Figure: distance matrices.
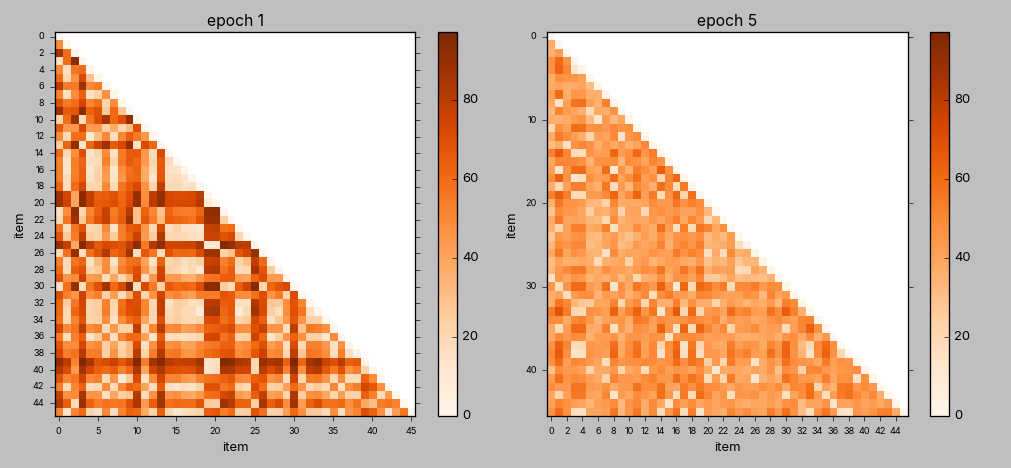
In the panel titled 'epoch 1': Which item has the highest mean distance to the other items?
39
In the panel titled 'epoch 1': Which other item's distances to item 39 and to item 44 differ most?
2
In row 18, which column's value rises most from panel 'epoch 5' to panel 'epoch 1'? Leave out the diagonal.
30
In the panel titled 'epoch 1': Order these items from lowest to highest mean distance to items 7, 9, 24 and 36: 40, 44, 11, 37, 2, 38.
11, 37, 38, 2, 44, 40
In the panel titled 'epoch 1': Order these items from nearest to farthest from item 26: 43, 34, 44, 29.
34, 29, 43, 44
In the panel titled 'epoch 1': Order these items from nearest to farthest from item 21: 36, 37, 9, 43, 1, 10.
10, 1, 36, 37, 43, 9
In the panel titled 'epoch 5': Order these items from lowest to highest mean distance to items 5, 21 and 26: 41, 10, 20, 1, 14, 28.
20, 41, 10, 28, 14, 1
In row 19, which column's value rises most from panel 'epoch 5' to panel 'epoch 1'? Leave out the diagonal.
3
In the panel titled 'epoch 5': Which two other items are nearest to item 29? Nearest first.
0, 11
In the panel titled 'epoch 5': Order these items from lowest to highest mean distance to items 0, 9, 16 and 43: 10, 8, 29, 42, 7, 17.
8, 29, 10, 42, 7, 17
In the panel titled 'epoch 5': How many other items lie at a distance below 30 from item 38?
8
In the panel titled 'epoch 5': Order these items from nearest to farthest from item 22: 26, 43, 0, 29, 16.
26, 29, 0, 43, 16
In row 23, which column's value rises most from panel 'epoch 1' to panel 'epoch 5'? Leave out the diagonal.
33
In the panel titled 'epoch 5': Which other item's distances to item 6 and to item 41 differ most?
10
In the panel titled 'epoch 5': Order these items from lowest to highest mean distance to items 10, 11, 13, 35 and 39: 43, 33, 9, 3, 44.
43, 9, 44, 3, 33
